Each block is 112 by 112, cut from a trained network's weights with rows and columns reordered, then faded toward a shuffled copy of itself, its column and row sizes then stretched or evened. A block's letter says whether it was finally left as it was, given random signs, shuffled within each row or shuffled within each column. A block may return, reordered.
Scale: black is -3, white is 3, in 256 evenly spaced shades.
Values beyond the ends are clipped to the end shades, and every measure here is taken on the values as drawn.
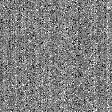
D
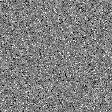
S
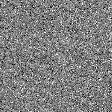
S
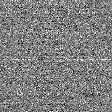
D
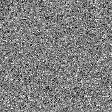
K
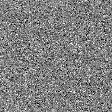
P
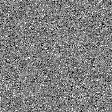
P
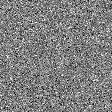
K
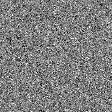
P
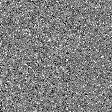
S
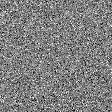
K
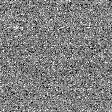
K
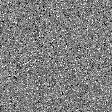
S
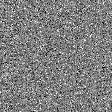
S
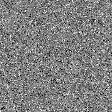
K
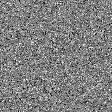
K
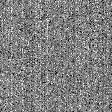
S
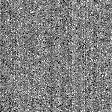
S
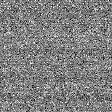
K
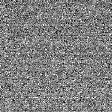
D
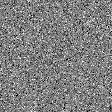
S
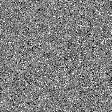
S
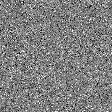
K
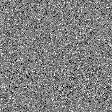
P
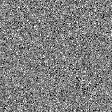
D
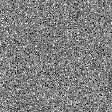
P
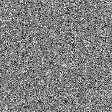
P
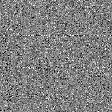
D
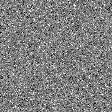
S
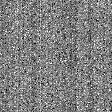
D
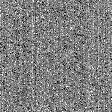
S
